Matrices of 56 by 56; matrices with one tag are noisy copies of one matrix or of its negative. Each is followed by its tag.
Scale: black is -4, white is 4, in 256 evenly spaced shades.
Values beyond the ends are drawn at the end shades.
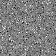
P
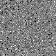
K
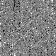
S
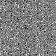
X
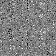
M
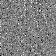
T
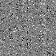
M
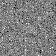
P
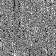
S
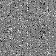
M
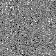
K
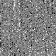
S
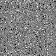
X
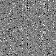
M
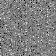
T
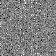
T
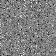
T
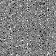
M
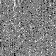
S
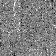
S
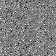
X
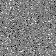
K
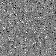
P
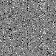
M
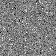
P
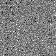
K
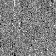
S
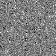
P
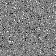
P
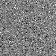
P
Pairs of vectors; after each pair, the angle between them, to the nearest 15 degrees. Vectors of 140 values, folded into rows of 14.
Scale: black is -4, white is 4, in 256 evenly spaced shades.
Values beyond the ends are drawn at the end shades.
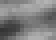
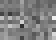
105 degrees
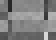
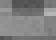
90 degrees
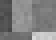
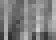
105 degrees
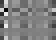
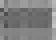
120 degrees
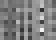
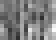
105 degrees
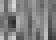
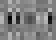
75 degrees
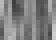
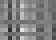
105 degrees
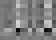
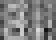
60 degrees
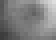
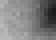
150 degrees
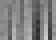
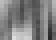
45 degrees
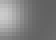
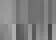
60 degrees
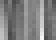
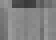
105 degrees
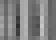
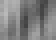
120 degrees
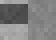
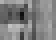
45 degrees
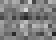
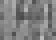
60 degrees
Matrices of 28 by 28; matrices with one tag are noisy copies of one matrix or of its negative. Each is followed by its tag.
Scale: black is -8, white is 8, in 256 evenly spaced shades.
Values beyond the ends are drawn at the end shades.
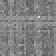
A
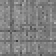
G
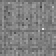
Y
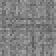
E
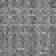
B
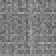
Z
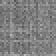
G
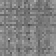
B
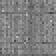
Z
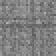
E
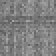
A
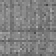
G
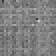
B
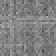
A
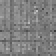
G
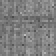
A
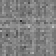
E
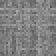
B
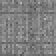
Z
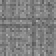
E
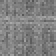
A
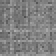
G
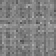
E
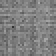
B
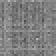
Y
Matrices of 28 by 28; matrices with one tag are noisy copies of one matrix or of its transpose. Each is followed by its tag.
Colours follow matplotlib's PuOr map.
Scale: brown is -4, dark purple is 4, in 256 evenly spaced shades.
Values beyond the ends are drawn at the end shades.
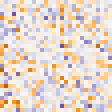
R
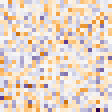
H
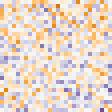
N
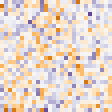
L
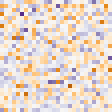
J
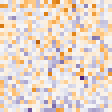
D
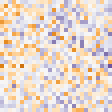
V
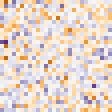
L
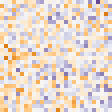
N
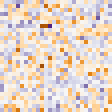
L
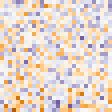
L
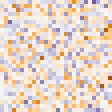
H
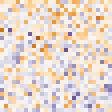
N
